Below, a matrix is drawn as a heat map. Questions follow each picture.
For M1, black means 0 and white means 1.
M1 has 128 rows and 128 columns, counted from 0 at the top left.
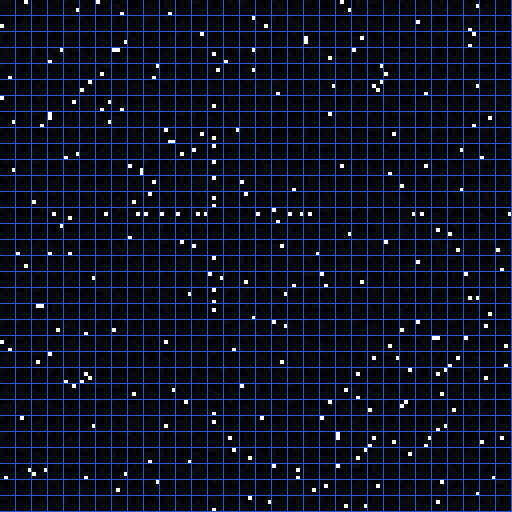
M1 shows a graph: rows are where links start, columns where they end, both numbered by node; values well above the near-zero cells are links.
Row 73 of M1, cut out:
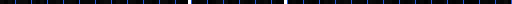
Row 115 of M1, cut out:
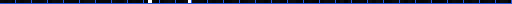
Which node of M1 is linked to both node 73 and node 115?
node 47
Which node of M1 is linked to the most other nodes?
node 53
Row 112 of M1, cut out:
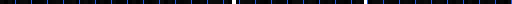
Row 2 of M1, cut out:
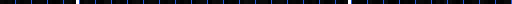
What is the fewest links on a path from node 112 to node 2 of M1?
3
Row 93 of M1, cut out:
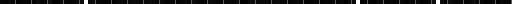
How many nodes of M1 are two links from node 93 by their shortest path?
8
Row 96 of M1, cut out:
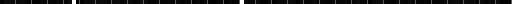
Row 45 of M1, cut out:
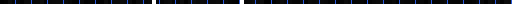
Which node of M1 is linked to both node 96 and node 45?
node 60
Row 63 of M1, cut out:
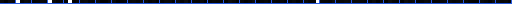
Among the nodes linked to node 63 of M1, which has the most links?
node 12
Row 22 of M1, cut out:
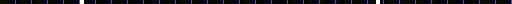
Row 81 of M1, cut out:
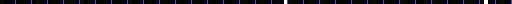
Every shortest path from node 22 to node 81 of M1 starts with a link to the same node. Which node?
node 94
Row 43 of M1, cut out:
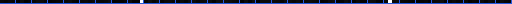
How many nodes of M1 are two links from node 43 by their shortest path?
2
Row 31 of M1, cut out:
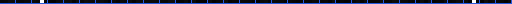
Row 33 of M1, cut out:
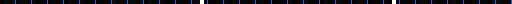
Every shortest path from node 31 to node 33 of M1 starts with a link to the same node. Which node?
node 118
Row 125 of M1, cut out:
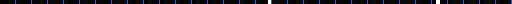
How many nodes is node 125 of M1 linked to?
2
